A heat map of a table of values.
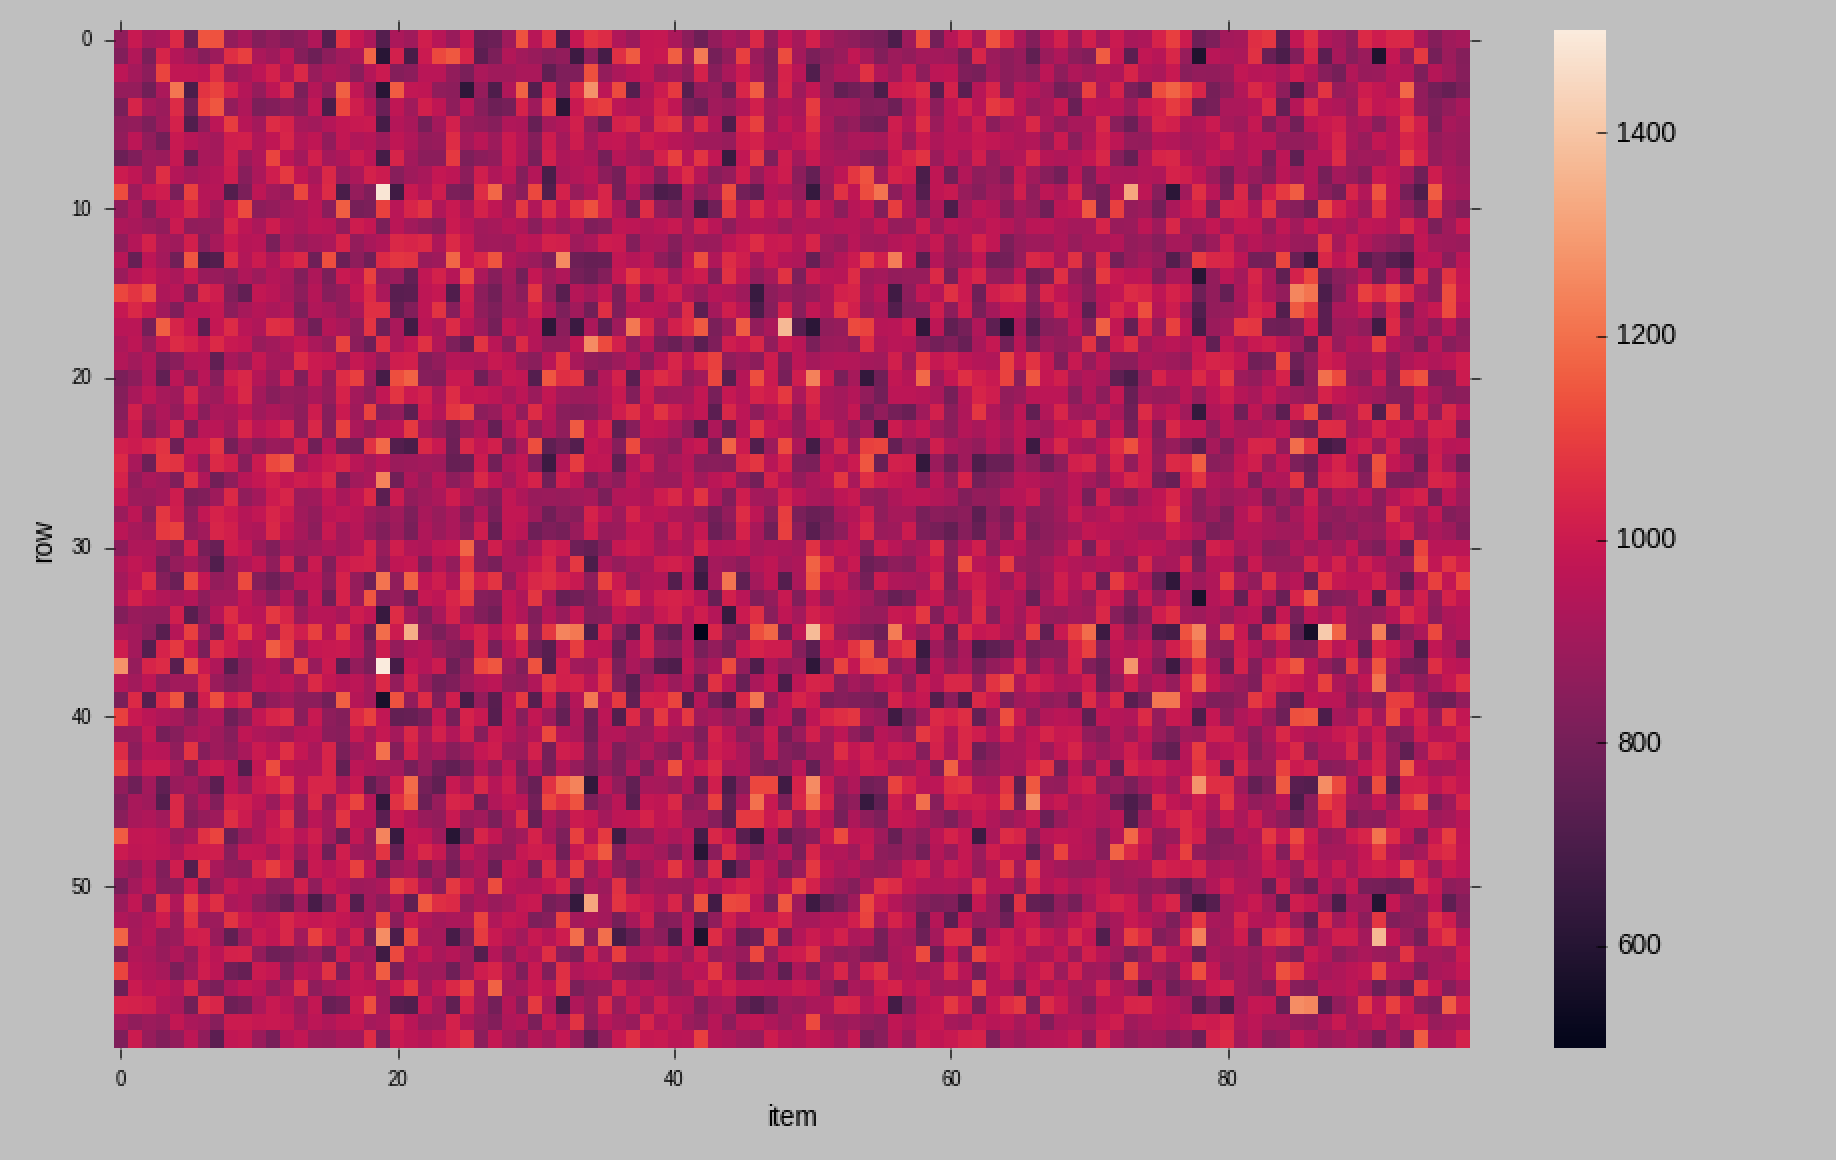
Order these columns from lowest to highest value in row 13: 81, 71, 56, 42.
81, 71, 42, 56
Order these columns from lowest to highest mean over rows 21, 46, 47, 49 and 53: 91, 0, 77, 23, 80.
23, 80, 0, 77, 91
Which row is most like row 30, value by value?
59
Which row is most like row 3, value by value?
39
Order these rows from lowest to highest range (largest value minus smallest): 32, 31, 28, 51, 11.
11, 28, 31, 32, 51
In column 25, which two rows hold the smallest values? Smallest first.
3, 39
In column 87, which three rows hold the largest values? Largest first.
35, 44, 20
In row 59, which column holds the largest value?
94
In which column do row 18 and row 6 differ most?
34
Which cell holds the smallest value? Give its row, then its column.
35, 42
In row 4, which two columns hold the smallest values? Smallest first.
32, 15
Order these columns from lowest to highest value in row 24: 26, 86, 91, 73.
91, 26, 86, 73
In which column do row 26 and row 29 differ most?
19
